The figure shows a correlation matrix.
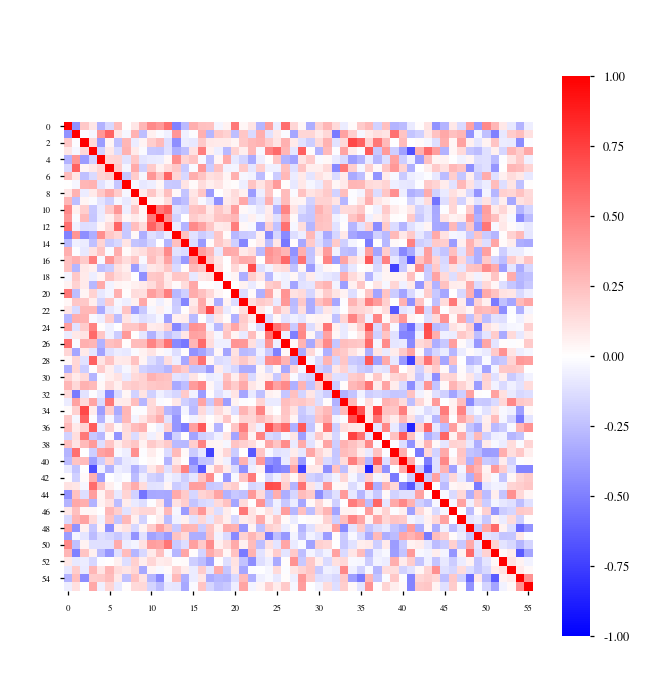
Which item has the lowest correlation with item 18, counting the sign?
9
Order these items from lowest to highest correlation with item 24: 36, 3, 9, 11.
11, 9, 3, 36
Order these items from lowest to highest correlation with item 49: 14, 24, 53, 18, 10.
24, 10, 53, 18, 14
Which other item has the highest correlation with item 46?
21
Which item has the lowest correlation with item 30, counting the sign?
44
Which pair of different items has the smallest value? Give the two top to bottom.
36, 41
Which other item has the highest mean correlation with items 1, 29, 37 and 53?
39
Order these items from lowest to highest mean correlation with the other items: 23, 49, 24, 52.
49, 52, 23, 24
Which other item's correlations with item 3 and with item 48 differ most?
41
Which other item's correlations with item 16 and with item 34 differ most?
37
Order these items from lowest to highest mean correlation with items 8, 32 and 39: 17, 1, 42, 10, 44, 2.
17, 42, 44, 2, 10, 1
